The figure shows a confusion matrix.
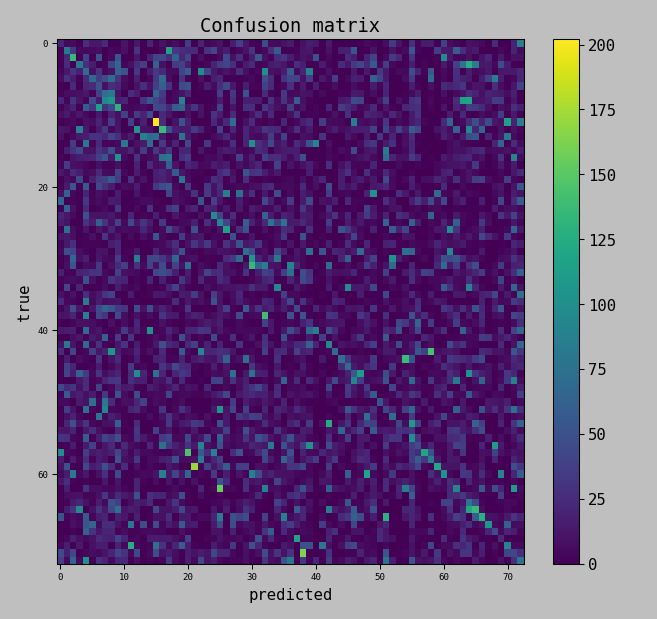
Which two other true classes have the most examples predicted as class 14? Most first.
40, 13
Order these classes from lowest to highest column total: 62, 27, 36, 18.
27, 18, 36, 62
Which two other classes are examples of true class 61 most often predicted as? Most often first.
25, 34
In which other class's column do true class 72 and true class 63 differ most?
4
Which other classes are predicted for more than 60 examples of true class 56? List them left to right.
16, 22, 33, 39, 68
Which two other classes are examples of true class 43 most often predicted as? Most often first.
58, 8
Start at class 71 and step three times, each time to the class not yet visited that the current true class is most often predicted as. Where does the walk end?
36
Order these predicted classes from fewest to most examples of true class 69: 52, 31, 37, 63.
52, 63, 31, 37
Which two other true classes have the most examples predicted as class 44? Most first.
54, 26
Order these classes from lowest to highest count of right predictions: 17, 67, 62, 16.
17, 16, 62, 67
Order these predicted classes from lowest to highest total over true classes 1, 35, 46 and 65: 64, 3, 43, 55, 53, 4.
53, 43, 4, 55, 3, 64
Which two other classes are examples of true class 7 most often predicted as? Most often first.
8, 15
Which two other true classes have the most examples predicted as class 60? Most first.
2, 31
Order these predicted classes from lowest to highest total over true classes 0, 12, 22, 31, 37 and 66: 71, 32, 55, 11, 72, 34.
11, 34, 71, 55, 72, 32
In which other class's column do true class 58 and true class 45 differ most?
22
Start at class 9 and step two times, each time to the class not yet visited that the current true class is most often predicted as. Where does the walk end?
16
